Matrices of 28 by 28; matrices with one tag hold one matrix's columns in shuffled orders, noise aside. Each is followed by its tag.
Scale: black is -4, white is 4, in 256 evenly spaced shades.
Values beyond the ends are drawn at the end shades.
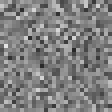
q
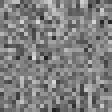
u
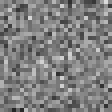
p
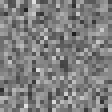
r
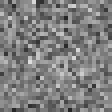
p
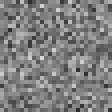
p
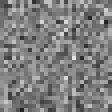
u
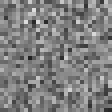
u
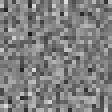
r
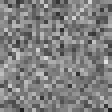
p
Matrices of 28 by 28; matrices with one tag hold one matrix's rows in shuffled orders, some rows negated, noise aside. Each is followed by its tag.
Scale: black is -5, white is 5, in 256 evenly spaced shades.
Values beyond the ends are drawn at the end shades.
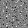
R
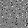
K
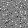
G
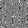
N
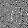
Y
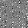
N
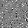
K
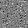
G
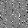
N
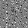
R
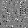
G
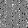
N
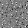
K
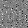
K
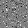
R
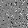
Y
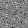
R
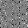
N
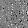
Y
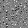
R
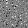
R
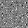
K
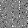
N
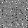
K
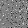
Y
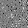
Y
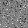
G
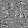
G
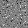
G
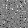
G
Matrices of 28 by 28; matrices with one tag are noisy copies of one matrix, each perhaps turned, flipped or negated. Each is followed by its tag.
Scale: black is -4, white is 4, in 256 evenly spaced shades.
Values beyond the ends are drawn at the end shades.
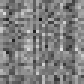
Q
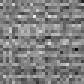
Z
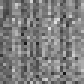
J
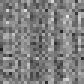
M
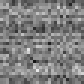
Q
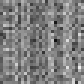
M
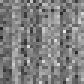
J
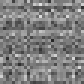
M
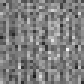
Z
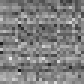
J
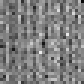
Z
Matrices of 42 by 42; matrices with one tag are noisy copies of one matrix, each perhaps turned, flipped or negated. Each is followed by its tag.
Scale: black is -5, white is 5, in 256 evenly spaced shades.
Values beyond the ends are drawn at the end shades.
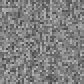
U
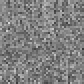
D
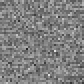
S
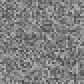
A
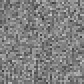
U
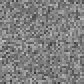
A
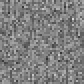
S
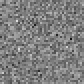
A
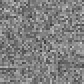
D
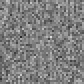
S
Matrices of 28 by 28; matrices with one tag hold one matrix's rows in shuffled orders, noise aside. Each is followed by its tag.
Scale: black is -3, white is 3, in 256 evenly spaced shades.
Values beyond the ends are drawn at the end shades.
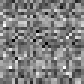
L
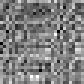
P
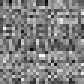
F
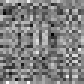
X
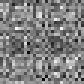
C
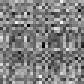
C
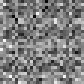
L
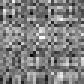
F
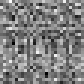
L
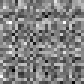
L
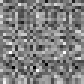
L
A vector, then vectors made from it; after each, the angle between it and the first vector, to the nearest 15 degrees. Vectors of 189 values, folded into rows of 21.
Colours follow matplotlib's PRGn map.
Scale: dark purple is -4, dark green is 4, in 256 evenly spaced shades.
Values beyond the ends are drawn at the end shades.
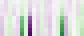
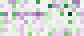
105 degrees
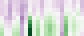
135 degrees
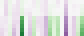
60 degrees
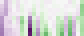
45 degrees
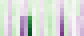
165 degrees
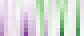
75 degrees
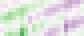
75 degrees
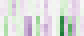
60 degrees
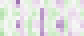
120 degrees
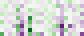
135 degrees
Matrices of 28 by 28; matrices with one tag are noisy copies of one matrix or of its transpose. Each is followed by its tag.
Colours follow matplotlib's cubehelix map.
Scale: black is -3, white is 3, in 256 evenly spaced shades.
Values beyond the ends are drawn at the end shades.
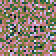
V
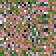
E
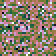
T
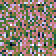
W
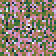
T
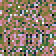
V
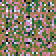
T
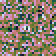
T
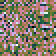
E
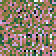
V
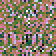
V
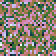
W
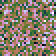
W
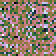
E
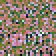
V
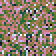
V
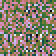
V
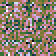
T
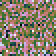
W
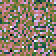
V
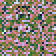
T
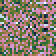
E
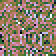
V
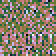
V
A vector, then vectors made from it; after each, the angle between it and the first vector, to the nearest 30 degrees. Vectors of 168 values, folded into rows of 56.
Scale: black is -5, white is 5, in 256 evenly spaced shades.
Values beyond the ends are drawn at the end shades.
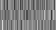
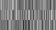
90 degrees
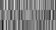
150 degrees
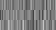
90 degrees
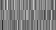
150 degrees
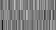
150 degrees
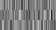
60 degrees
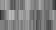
90 degrees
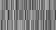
90 degrees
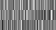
150 degrees
